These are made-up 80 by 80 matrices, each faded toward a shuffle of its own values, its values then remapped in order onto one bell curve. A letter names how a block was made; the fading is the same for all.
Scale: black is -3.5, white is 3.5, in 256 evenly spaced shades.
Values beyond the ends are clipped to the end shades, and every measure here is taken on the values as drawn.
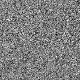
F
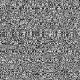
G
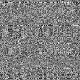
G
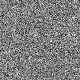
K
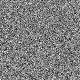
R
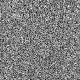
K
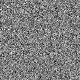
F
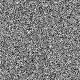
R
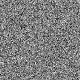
K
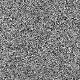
F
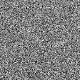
F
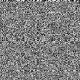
G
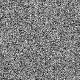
K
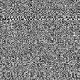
G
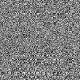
G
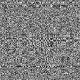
G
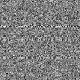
G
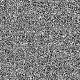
F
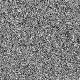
K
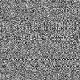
G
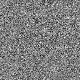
F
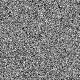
R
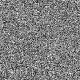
K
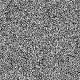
K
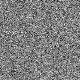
F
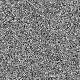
R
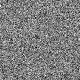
K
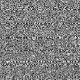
G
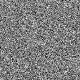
K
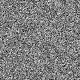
R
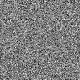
K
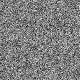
R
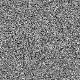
F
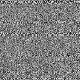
G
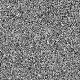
K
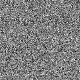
F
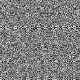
G
